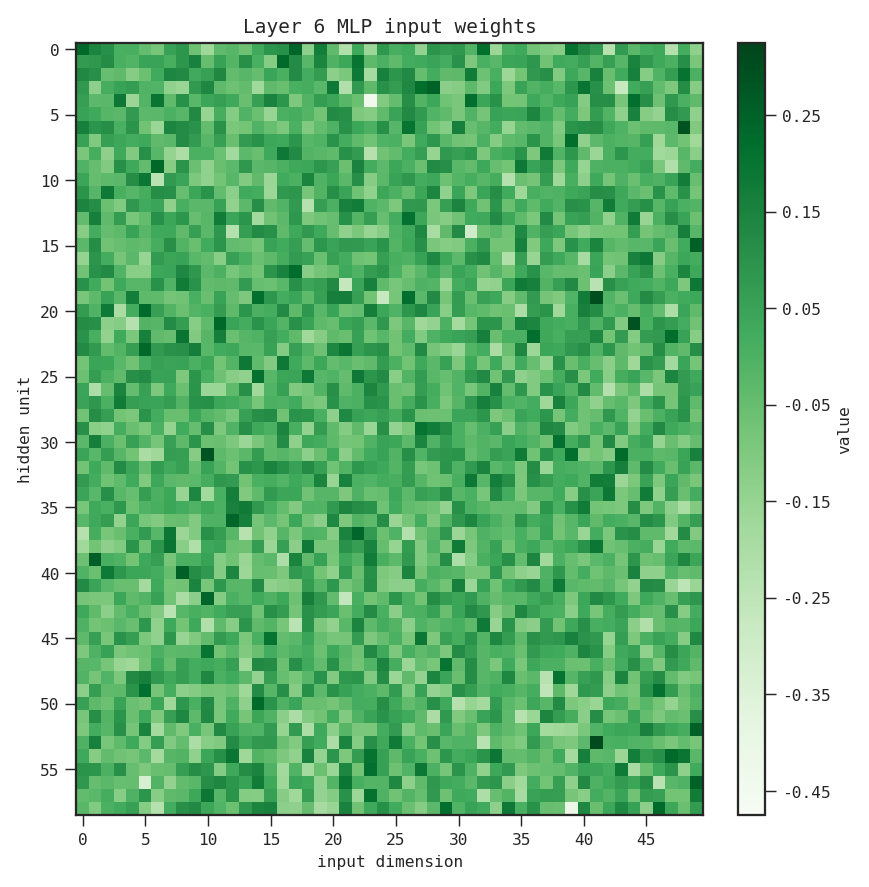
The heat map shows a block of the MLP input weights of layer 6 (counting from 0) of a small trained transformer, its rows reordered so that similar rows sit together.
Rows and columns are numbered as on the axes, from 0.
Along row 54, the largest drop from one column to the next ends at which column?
13
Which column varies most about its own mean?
23
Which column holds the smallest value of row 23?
33
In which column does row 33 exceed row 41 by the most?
31
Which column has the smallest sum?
34
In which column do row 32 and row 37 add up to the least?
0
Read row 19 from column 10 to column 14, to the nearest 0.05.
-0.05 0.05 -0.05 -0.1 0.2
